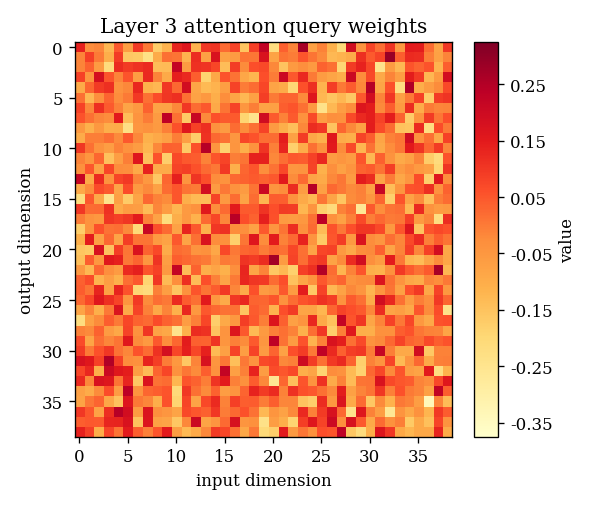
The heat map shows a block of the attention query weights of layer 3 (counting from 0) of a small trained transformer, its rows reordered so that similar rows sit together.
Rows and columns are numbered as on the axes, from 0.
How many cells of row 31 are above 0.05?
15
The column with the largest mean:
13
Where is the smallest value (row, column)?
35, 36
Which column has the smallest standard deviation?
33
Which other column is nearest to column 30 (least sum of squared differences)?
38
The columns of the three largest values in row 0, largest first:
23, 19, 28
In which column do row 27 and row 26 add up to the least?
0
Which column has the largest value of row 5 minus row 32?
37
